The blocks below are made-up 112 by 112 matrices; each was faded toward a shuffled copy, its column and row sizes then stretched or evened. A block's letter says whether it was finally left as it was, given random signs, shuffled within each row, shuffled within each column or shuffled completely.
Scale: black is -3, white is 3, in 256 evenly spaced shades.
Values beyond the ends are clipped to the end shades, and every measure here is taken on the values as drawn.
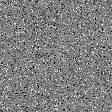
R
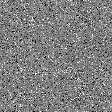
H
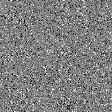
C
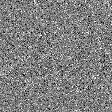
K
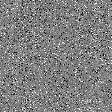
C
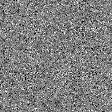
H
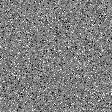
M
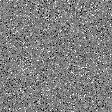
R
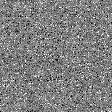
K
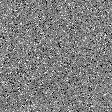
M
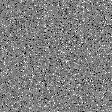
R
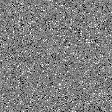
C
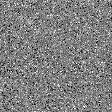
H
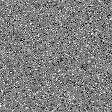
M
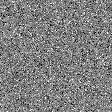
M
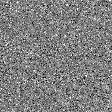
K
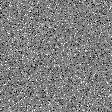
M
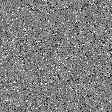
K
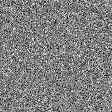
K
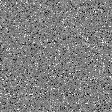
K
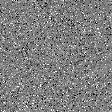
H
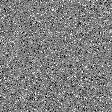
K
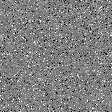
K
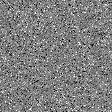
R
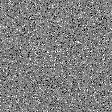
R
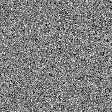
R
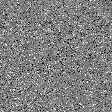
K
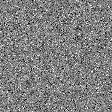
K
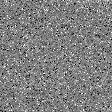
K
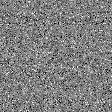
K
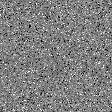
K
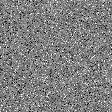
M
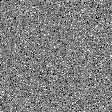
M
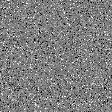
H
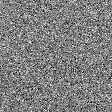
M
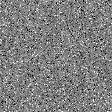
R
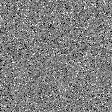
K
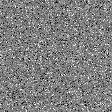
K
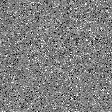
C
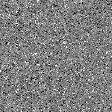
H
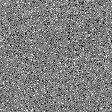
R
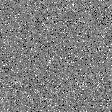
K
